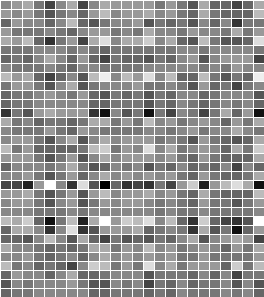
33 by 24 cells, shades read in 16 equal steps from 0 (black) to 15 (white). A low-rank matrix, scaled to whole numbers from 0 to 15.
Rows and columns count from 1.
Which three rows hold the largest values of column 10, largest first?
25, 9, 5
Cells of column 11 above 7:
19
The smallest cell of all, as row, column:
21, 10
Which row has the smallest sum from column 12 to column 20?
13
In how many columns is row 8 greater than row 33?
10
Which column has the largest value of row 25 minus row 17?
7
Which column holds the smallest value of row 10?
22
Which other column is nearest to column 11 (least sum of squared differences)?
2
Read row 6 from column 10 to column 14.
6 7 7 7 7
